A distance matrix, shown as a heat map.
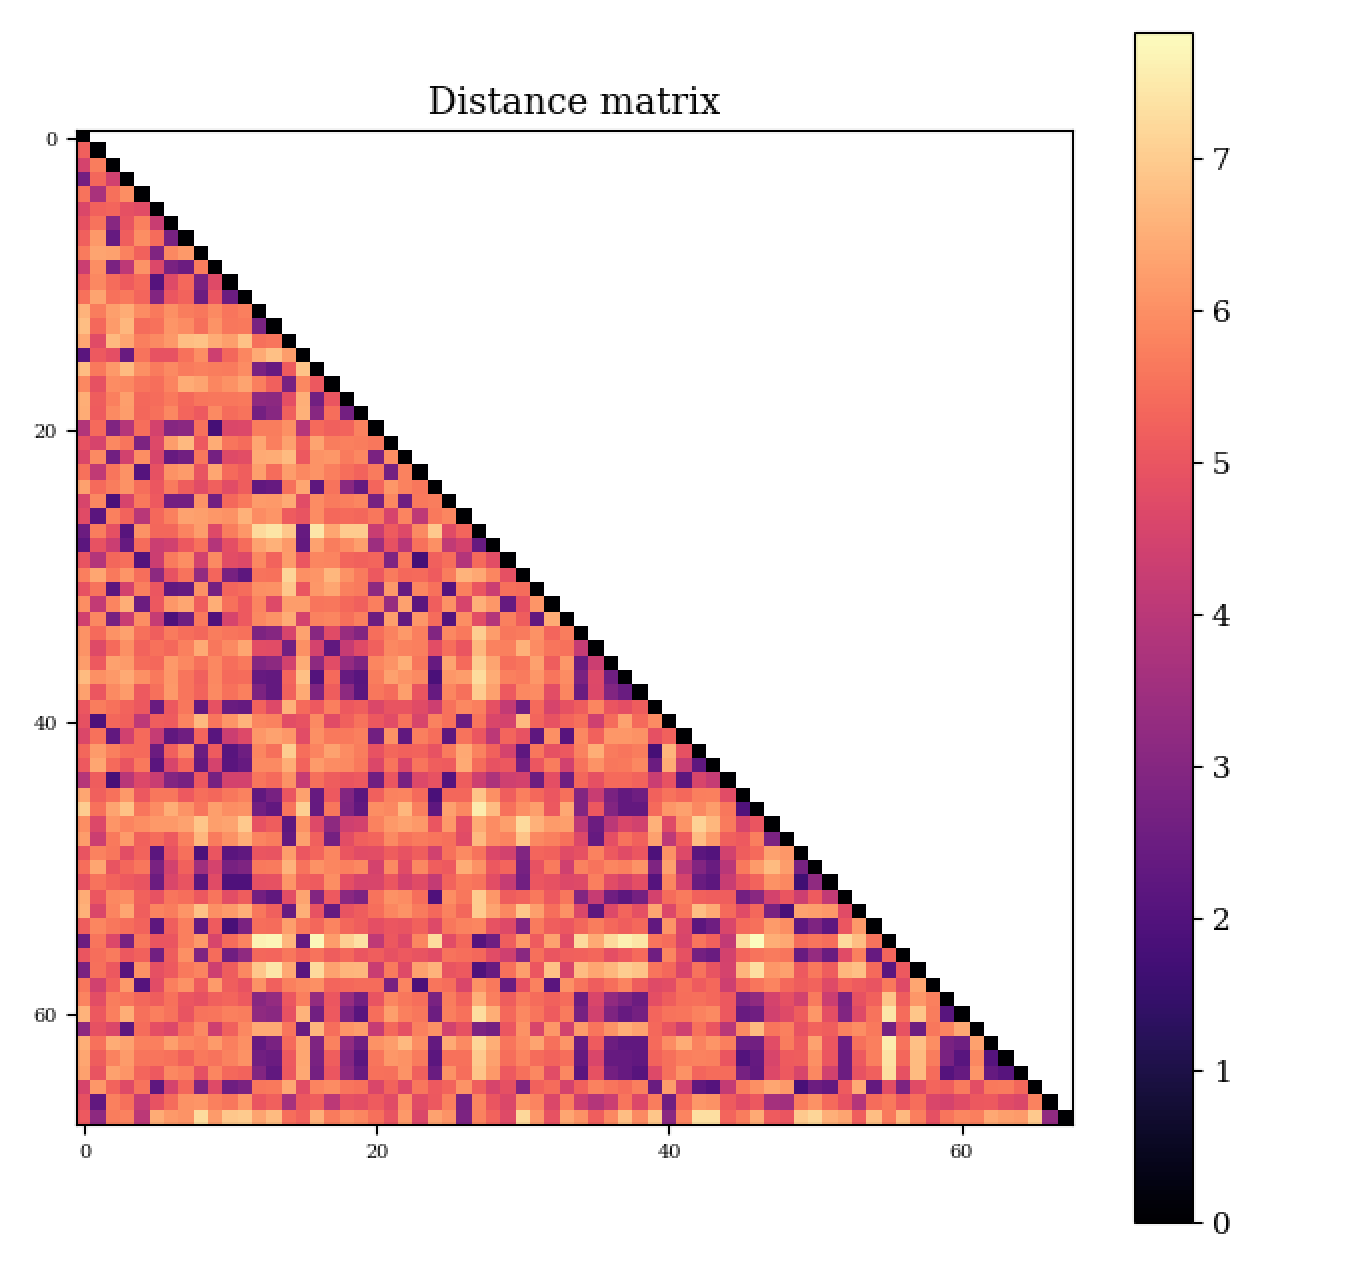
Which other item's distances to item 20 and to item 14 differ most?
9
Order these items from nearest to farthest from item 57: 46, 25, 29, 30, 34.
25, 29, 30, 34, 46
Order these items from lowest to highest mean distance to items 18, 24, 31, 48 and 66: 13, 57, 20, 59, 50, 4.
59, 13, 20, 4, 50, 57
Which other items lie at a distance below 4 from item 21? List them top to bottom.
4, 23, 29, 32, 58
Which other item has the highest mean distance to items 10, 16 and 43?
67
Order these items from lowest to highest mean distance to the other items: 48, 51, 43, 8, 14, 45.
51, 45, 43, 8, 48, 14
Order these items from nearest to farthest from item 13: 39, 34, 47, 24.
24, 34, 39, 47
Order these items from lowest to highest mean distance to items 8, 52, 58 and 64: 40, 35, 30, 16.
16, 30, 35, 40
